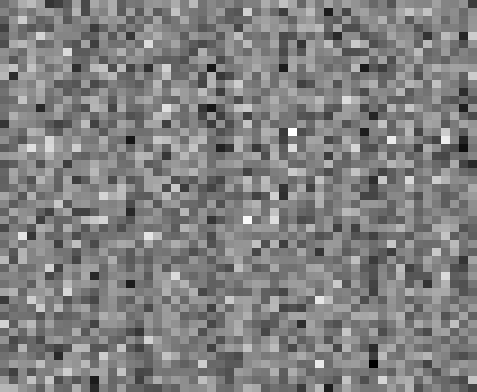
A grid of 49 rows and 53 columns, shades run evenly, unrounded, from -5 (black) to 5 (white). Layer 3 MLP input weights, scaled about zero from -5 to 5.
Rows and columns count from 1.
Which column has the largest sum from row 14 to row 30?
31
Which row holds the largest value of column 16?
20
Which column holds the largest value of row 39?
5
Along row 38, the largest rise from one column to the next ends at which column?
36
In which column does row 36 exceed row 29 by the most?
38
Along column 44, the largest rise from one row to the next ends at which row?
18
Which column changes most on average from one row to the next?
28
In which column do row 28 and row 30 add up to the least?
24
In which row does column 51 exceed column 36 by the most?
32
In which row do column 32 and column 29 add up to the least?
25
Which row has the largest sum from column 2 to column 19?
19
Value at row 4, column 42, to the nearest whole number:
1
